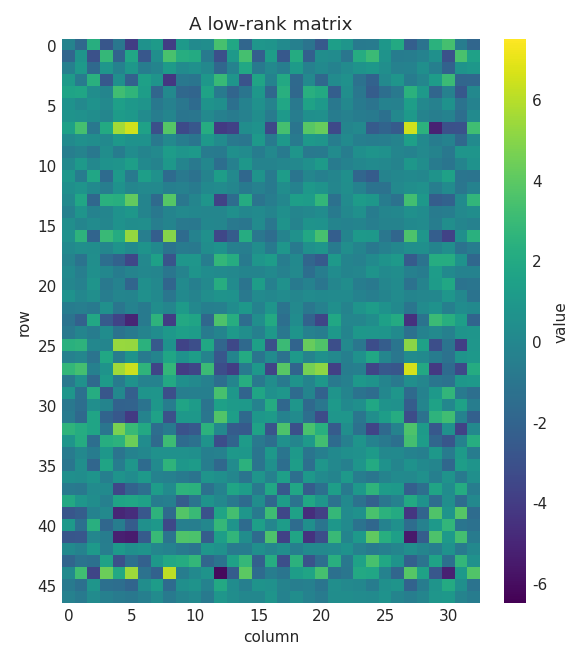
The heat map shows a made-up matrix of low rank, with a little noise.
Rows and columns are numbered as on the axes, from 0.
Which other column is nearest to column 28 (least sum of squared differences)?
11
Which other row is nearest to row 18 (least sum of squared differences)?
31
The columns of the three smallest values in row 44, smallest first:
12, 30, 2
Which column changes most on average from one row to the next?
5
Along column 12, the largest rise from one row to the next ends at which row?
45
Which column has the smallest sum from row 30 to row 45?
4
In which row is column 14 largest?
44
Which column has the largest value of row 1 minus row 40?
8
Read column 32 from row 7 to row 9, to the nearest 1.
3 0 1
